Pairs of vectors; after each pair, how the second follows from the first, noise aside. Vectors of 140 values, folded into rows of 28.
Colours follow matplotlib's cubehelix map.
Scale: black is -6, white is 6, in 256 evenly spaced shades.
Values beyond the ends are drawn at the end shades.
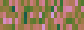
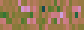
wrapped around, partly zeroed.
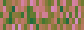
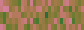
wrapped around, negated, shrunk.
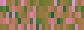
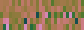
wrapped around, partly zeroed.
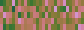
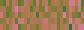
reversed, negated, shrunk.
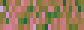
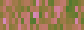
reversed, negated, shrunk.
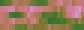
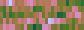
wrapped around.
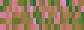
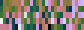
reversed, scaled up.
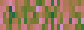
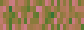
shrunk.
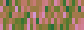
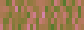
shrunk.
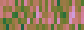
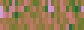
wrapped around, partly zeroed.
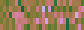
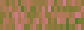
shrunk.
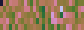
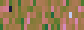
wrapped around, partly zeroed.
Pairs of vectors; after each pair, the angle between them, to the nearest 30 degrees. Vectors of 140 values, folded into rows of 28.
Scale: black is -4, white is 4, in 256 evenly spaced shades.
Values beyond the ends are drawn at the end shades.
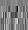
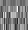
150 degrees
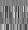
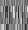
30 degrees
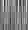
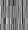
120 degrees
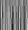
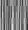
150 degrees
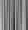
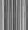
60 degrees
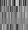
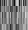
30 degrees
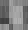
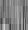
60 degrees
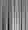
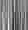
150 degrees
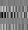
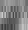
120 degrees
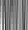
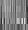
120 degrees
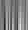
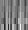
30 degrees
